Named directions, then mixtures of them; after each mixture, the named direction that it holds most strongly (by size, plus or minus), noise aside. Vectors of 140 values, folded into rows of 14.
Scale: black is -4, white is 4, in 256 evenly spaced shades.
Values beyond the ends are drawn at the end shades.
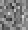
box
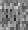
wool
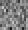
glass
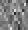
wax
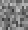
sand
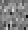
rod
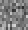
rod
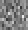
box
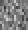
box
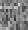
wool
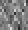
wax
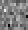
rod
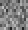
glass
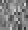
wax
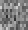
wool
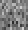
glass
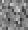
sand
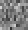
wool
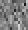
wax
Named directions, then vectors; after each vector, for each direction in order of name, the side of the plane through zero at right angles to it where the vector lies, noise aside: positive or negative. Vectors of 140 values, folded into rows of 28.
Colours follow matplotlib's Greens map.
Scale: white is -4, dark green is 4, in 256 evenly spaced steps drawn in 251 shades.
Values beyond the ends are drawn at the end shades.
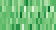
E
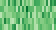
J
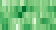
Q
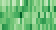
positive, negative, positive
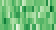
negative, positive, positive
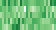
positive, positive, negative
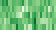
negative, negative, negative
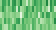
negative, positive, negative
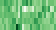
positive, negative, negative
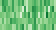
negative, negative, negative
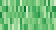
negative, negative, positive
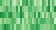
positive, negative, positive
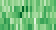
positive, positive, positive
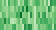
positive, positive, positive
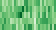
positive, positive, positive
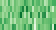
positive, positive, positive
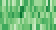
positive, negative, positive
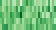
positive, negative, positive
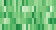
positive, negative, negative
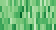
positive, positive, positive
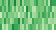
positive, positive, negative
